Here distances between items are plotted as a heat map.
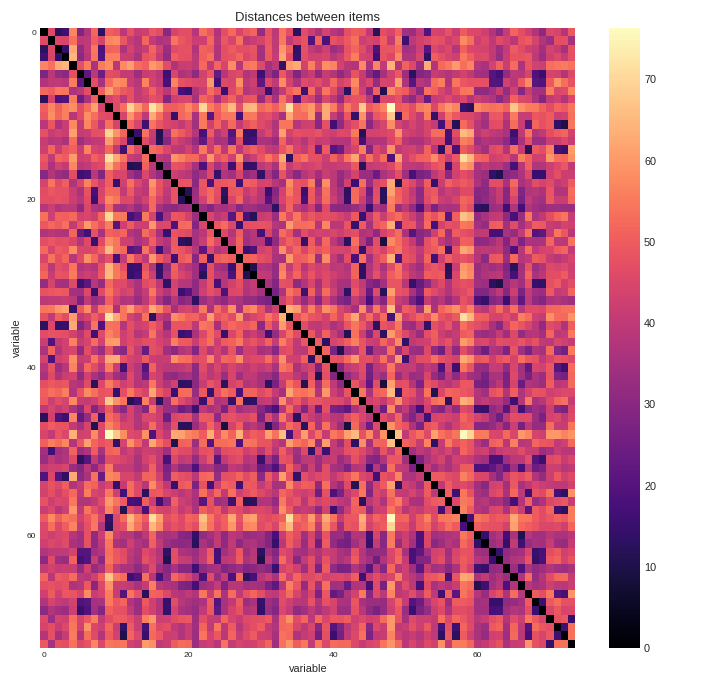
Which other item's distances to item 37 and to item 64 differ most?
39
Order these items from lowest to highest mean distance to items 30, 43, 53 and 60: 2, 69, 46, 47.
69, 46, 2, 47
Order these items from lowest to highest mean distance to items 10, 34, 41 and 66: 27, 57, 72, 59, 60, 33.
60, 27, 72, 57, 33, 59
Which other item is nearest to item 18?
49
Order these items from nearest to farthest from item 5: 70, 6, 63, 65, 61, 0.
63, 6, 0, 61, 65, 70
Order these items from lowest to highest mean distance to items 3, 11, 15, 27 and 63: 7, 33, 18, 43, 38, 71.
38, 71, 18, 43, 7, 33
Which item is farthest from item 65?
9
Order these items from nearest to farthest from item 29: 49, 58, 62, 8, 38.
62, 38, 8, 49, 58
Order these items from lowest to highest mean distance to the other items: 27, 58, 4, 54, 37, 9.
54, 27, 37, 4, 58, 9
